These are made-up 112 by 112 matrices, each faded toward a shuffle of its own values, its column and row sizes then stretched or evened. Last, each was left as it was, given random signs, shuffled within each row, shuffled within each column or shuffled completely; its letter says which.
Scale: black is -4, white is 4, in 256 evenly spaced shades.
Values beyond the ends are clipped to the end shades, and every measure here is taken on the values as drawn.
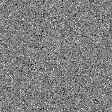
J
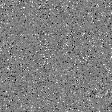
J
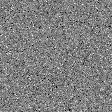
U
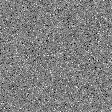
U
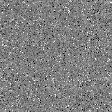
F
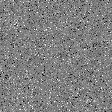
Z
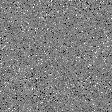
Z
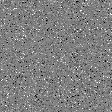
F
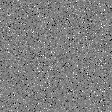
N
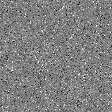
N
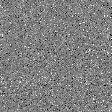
F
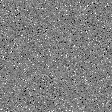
U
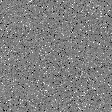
U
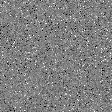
N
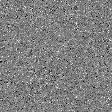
J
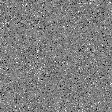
J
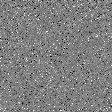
Z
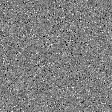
Z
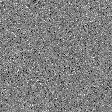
U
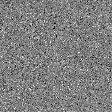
J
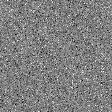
N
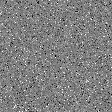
U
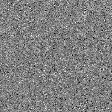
F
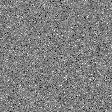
Z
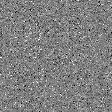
F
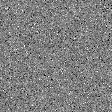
N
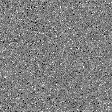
J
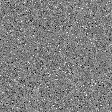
Z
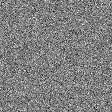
U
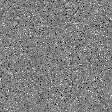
J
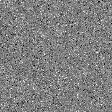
N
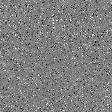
J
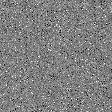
N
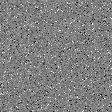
N
